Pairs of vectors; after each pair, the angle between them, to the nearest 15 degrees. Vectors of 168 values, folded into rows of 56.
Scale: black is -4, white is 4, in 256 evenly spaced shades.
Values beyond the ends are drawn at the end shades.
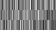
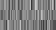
45 degrees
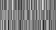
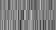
60 degrees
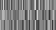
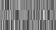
90 degrees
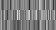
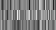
15 degrees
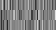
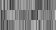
45 degrees
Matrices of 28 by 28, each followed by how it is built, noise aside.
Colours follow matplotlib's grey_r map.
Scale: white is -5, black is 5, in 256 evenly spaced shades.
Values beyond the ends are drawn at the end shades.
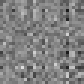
low rank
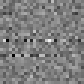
uneven rows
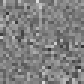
block diagonal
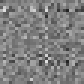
low rank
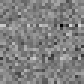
uneven rows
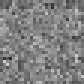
blocks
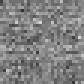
blocks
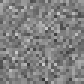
noise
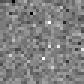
sparse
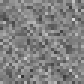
Toeplitz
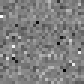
sparse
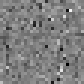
sparse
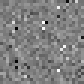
sparse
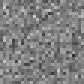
noise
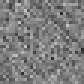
Toeplitz
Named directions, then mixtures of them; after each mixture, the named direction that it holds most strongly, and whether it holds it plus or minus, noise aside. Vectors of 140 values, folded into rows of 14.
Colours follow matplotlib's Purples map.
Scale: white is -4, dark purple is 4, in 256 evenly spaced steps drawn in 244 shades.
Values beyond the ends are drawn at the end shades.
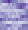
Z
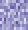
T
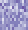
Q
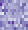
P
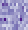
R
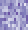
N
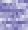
Z, minus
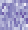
P, minus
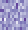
T, minus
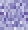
P, minus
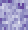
Z, plus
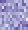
Q, minus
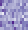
P, plus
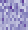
Q, minus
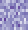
T, plus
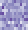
P, minus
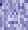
P, plus
